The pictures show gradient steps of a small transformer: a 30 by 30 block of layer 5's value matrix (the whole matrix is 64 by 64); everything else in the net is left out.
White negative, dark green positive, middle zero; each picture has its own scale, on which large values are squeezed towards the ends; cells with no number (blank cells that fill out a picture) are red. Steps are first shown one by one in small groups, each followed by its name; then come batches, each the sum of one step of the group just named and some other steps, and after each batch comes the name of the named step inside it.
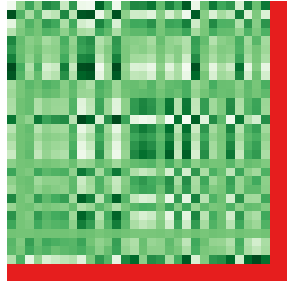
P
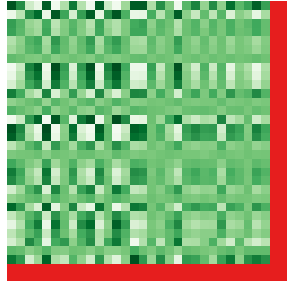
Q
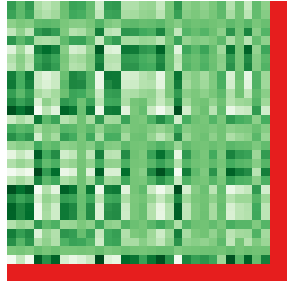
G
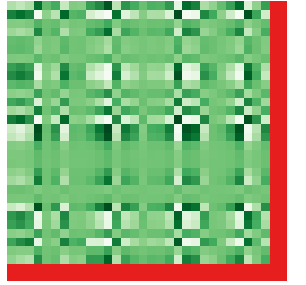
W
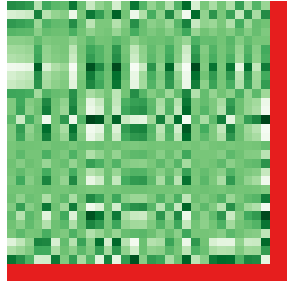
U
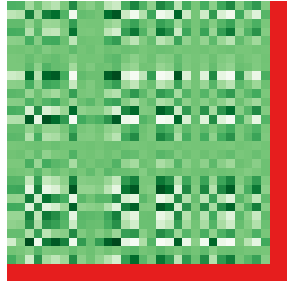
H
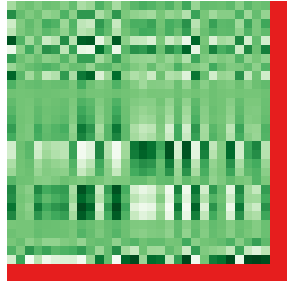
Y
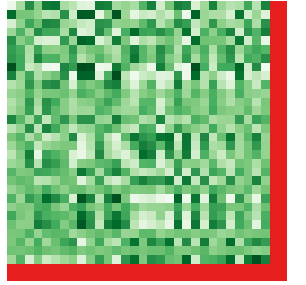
P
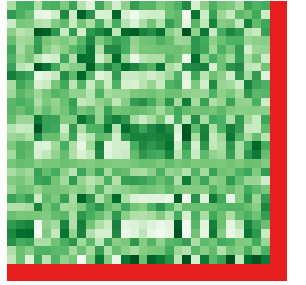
P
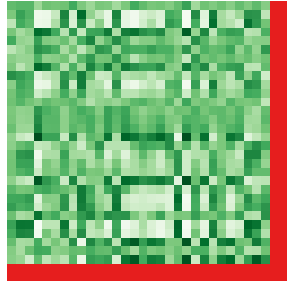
Y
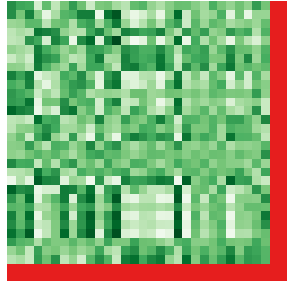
G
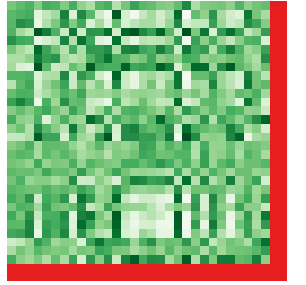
U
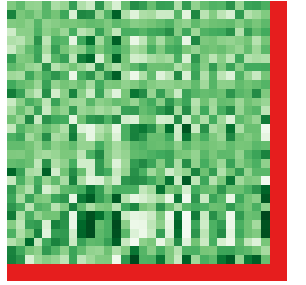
H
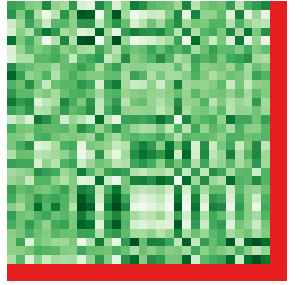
Y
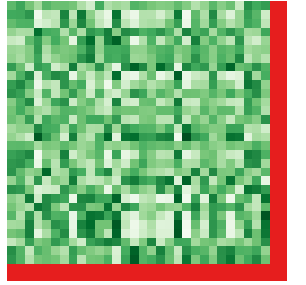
H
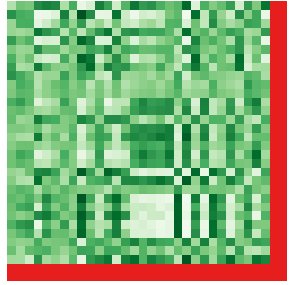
P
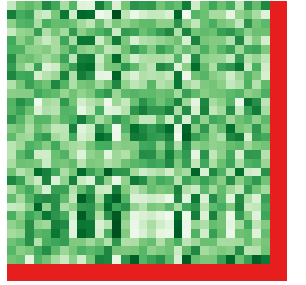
P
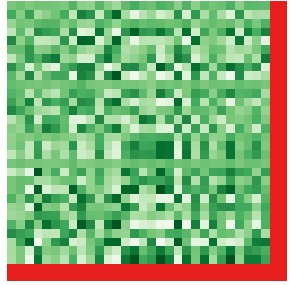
H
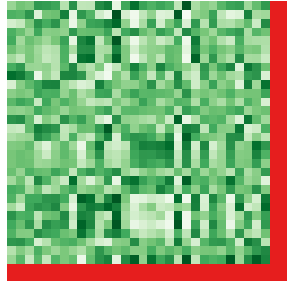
W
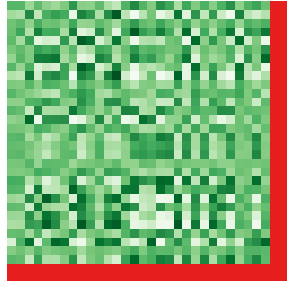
H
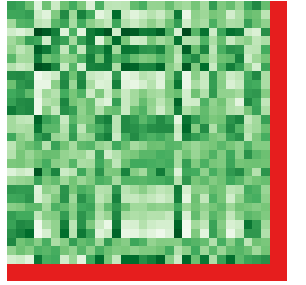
G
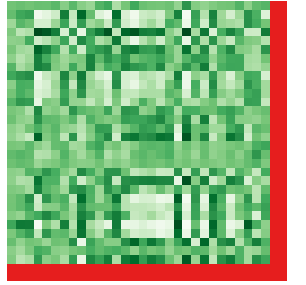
W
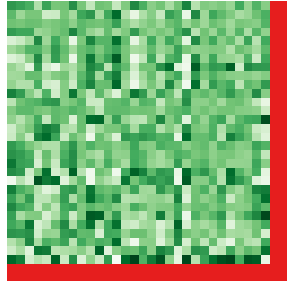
U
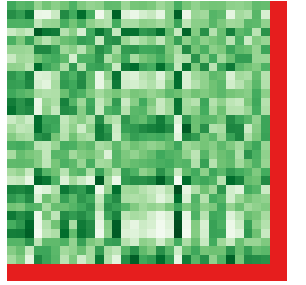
G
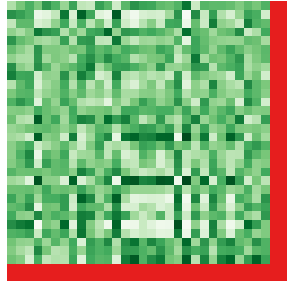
P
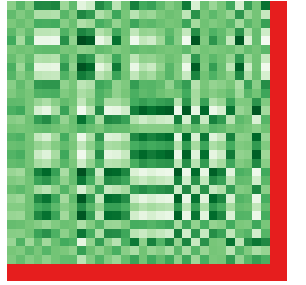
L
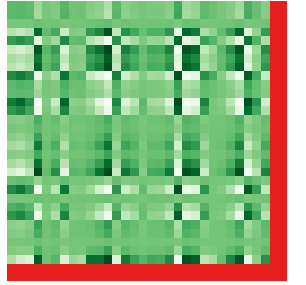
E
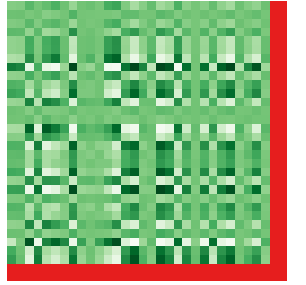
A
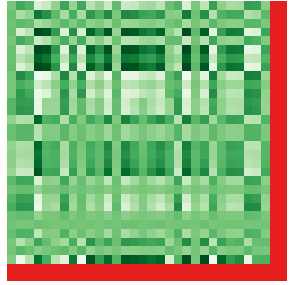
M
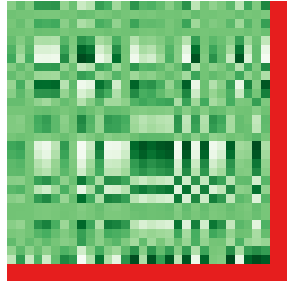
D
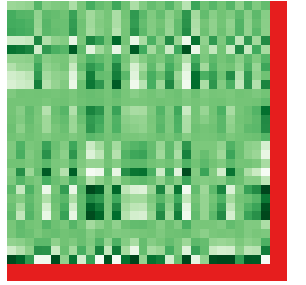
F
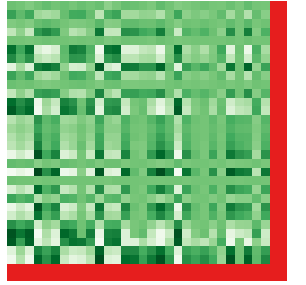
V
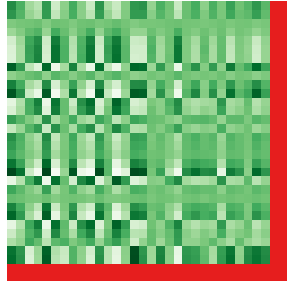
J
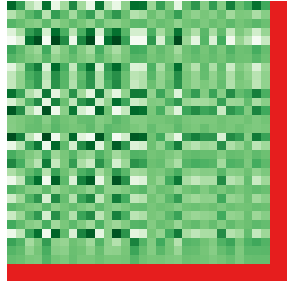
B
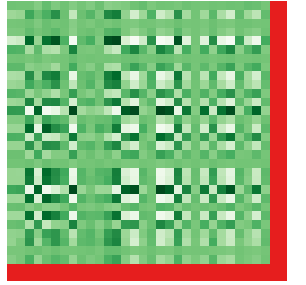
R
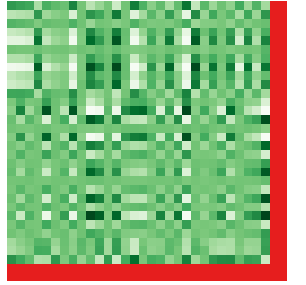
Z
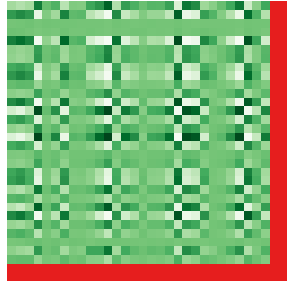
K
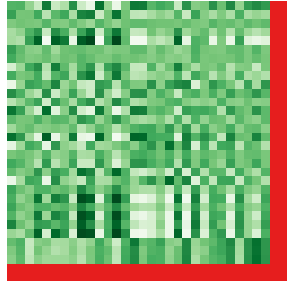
B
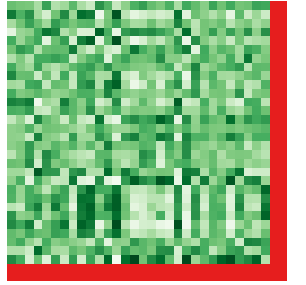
F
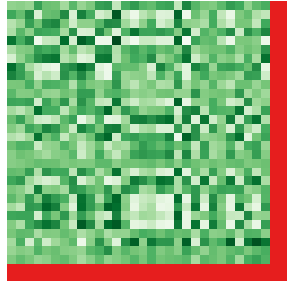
K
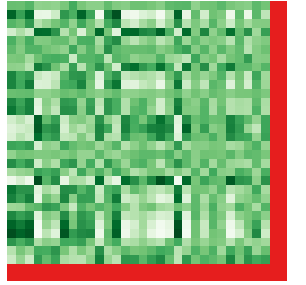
V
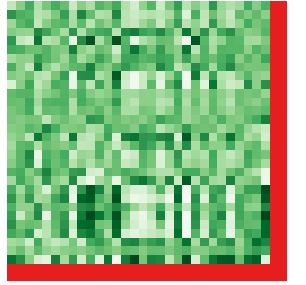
F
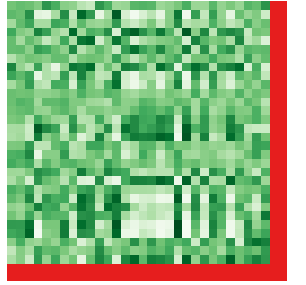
L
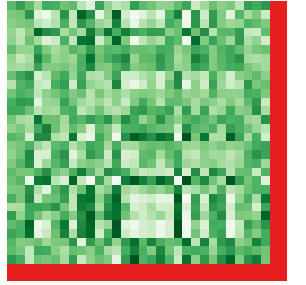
L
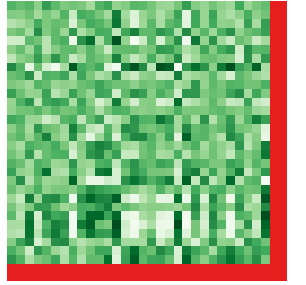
J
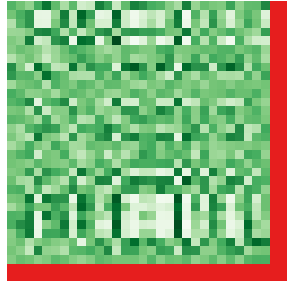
R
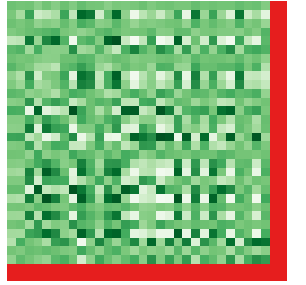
R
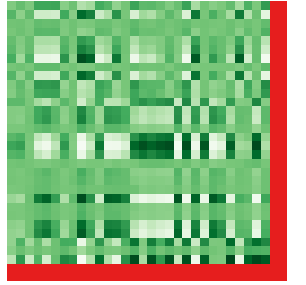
D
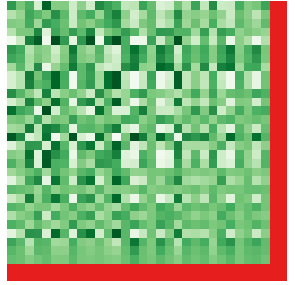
B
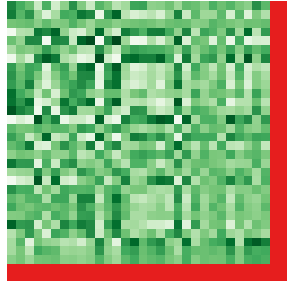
B
